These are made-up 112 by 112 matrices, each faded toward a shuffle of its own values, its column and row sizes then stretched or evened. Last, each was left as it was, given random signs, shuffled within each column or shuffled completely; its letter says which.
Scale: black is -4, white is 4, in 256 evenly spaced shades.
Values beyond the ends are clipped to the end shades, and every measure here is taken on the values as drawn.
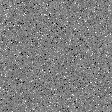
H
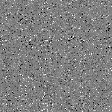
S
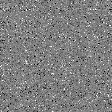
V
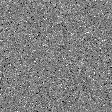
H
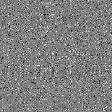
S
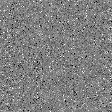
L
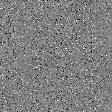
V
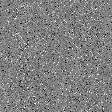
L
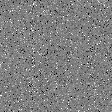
L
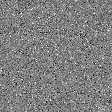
H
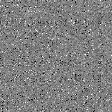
S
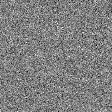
L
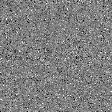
V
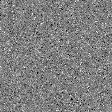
L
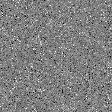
L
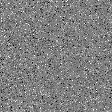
L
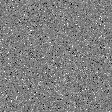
H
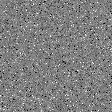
H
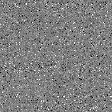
S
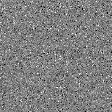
S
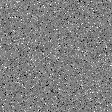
H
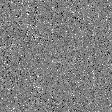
L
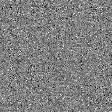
V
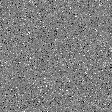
H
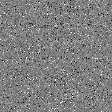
V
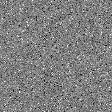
L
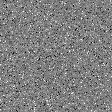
H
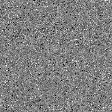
V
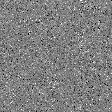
L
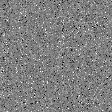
L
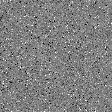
L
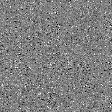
S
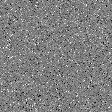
H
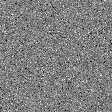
H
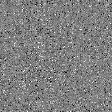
S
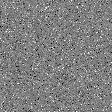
H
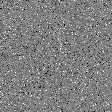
H
